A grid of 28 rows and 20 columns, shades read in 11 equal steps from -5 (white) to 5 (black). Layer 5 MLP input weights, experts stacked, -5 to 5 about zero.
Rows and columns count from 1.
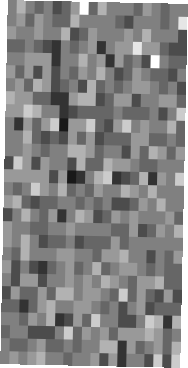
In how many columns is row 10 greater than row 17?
7
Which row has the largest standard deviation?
14
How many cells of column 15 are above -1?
17
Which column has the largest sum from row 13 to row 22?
5
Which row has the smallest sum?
15
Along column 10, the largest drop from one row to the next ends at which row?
10
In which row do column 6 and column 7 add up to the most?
8
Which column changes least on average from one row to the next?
19
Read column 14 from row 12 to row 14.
2 -1 2
